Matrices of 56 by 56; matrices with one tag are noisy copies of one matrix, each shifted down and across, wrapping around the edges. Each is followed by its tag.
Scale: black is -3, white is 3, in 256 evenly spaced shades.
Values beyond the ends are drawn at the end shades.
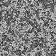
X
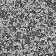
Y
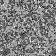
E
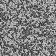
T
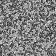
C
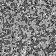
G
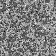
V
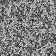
X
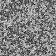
C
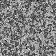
G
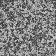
Y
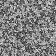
Y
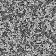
X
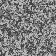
X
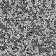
X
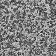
V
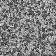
G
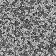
Y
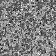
G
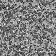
T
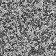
E
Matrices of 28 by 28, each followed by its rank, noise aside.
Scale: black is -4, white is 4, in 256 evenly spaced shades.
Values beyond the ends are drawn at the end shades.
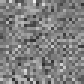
six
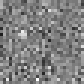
seven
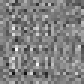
four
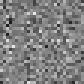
seven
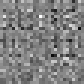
five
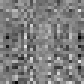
three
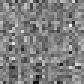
six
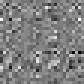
four
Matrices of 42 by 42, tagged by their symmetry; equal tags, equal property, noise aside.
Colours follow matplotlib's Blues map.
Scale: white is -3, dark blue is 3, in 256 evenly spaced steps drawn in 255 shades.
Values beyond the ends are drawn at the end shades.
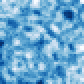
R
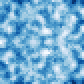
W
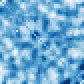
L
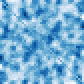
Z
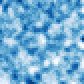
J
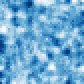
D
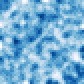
L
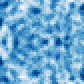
W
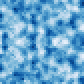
W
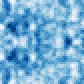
W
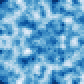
W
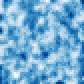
J
